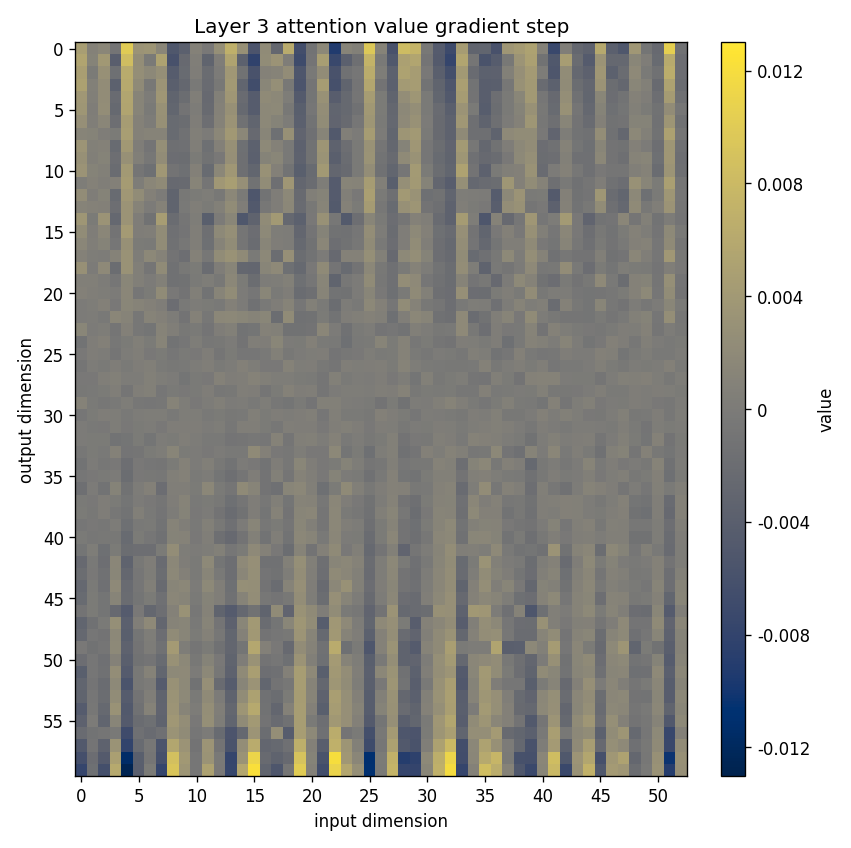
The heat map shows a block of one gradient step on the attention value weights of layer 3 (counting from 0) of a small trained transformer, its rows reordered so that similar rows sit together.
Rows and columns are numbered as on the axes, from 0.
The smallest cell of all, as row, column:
59, 4
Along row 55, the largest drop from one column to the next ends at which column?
33
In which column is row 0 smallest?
22
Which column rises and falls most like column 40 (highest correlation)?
26
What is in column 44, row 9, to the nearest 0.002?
-0.002
